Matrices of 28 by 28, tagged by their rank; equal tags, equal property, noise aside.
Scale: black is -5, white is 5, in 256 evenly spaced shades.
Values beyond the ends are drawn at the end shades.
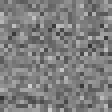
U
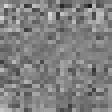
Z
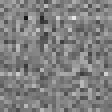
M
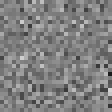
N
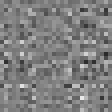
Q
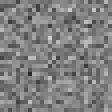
M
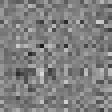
Q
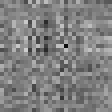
Z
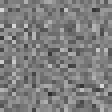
M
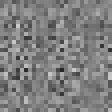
Z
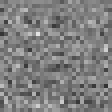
M
